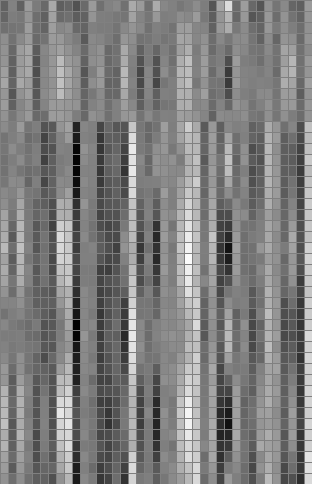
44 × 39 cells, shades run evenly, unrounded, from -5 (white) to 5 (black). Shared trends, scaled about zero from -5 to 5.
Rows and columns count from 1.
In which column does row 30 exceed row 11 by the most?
10
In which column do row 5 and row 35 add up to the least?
24
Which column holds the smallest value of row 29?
17
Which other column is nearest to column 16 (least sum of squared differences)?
36
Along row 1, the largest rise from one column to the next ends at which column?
30
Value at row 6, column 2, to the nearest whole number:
1
